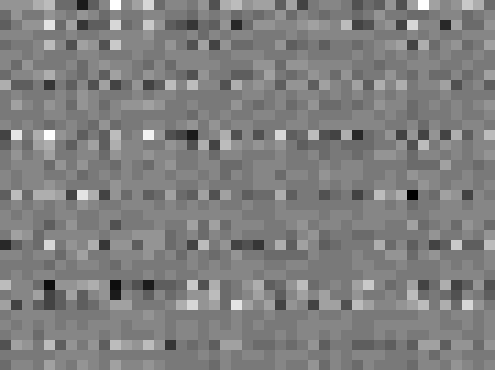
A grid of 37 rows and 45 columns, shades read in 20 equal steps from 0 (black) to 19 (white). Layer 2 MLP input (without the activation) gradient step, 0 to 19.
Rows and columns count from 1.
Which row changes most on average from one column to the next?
14
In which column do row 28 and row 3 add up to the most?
5
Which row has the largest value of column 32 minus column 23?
3
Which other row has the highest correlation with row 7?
18
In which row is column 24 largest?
29
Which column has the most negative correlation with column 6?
43
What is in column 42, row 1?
11
